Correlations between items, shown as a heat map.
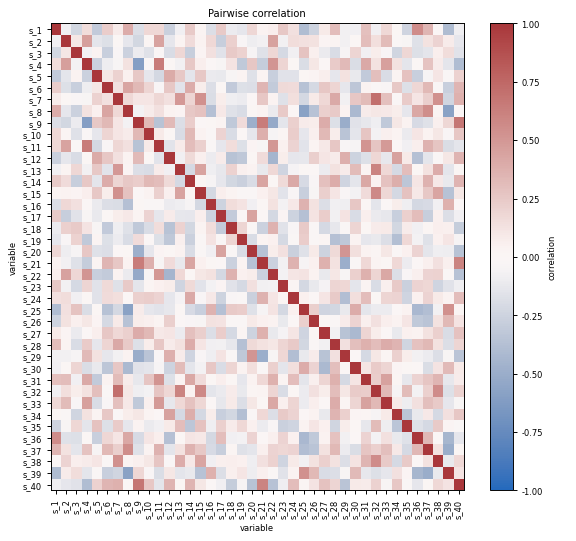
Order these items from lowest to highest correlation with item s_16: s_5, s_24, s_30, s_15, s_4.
s_15, s_5, s_4, s_24, s_30
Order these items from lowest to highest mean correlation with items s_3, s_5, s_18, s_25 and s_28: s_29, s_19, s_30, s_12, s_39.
s_12, s_29, s_19, s_39, s_30
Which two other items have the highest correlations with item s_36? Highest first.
s_1, s_8
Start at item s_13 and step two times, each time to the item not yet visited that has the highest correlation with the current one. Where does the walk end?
s_7
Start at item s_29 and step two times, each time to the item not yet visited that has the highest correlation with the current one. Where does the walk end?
s_17
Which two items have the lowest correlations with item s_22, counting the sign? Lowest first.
s_9, s_12
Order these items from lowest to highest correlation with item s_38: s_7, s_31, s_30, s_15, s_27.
s_30, s_27, s_31, s_15, s_7
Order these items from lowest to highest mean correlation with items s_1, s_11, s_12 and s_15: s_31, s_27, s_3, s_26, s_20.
s_3, s_26, s_20, s_27, s_31
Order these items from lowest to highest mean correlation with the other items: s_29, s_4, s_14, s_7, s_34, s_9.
s_29, s_9, s_34, s_4, s_14, s_7
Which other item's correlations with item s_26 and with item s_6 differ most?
s_8
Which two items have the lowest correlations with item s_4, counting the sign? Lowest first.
s_9, s_40
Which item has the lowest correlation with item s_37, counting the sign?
s_39
